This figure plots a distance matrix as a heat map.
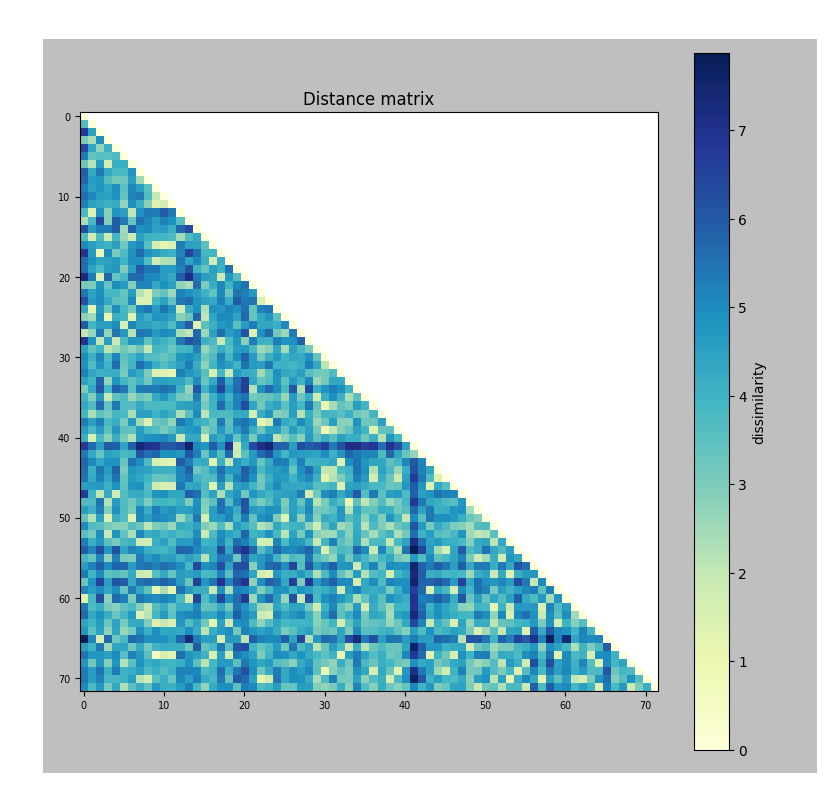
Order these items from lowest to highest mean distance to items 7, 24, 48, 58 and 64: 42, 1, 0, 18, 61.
1, 61, 0, 18, 42
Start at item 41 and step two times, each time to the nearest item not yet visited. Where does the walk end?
42
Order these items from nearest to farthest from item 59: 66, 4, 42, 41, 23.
23, 66, 4, 42, 41
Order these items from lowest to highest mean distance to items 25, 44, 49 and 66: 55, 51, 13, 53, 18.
55, 51, 53, 13, 18
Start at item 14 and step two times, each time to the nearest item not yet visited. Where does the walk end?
5
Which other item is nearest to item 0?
60
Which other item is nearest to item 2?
17
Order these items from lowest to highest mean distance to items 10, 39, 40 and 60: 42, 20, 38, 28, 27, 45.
27, 45, 38, 42, 28, 20
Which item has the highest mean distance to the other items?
41
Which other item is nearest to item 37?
21
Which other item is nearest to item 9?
67
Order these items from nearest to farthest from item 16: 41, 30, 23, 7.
30, 23, 7, 41
